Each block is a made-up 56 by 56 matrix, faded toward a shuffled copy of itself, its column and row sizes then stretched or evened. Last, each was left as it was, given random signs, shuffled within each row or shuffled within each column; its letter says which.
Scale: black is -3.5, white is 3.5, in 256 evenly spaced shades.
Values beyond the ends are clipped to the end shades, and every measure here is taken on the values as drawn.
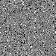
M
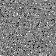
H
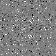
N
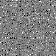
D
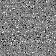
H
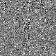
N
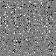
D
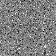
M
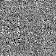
N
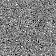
H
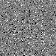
N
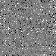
D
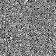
N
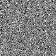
M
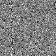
M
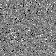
H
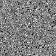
H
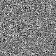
N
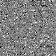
N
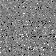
H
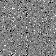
M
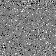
H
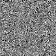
N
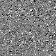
N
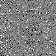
M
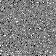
H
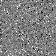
M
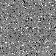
H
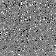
N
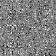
D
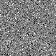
M
